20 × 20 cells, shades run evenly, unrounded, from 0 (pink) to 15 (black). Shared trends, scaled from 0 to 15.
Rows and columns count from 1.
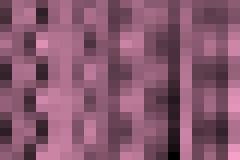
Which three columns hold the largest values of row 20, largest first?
15, 3, 14
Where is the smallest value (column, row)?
20, 20
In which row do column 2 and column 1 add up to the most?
17
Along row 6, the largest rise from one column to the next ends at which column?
8
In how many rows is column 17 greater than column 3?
12
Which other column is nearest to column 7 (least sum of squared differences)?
11
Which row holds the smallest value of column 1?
6
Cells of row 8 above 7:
8
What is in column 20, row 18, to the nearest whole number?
4
